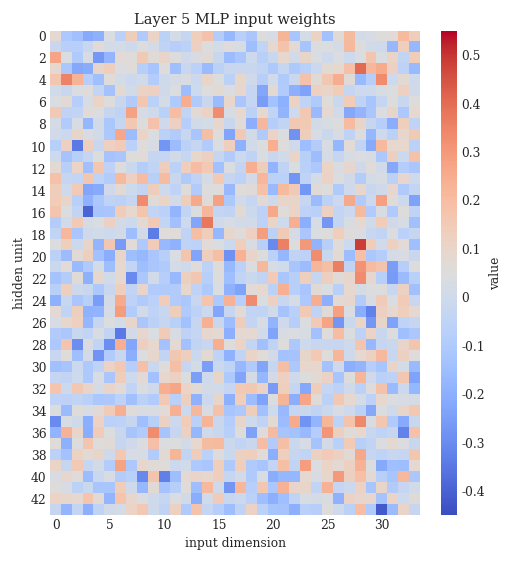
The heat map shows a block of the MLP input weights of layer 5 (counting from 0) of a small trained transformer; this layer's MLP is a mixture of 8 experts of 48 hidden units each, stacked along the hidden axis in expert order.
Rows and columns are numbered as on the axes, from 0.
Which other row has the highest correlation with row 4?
25
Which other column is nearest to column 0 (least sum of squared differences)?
7
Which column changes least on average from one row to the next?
12
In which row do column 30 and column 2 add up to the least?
43
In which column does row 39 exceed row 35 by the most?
23
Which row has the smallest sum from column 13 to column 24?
6
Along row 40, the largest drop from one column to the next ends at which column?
10
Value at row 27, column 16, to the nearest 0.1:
-0.2
